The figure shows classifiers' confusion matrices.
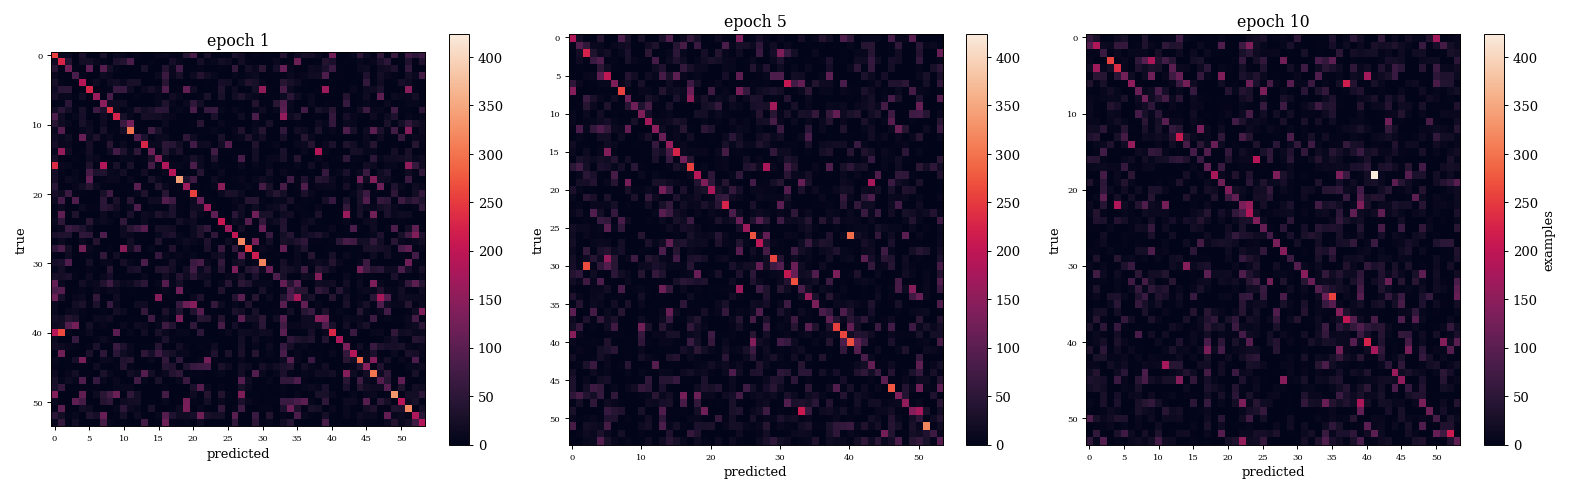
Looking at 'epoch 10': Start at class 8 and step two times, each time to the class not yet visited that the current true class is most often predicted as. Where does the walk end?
43
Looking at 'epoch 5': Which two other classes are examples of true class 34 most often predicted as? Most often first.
50, 49
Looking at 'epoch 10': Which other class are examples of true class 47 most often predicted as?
36
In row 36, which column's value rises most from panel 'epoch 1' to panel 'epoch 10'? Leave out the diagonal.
27
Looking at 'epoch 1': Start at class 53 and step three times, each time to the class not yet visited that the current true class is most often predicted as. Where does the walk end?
40
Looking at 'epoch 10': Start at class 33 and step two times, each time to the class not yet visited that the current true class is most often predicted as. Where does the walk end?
22
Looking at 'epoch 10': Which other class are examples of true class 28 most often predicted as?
9
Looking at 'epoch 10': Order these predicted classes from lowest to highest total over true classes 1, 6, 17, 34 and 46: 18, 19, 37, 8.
18, 8, 19, 37
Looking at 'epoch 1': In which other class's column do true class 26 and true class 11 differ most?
52
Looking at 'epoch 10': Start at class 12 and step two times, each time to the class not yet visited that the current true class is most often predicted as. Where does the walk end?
24
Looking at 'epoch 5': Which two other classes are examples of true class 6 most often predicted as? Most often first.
31, 33
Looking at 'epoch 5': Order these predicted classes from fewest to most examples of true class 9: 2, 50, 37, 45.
37, 2, 45, 50
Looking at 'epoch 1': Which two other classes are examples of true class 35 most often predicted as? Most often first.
47, 15
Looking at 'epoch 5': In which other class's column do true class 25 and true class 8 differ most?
17
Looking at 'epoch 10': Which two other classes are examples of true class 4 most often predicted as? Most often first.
1, 12
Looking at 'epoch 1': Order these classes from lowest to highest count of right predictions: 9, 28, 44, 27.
9, 28, 44, 27
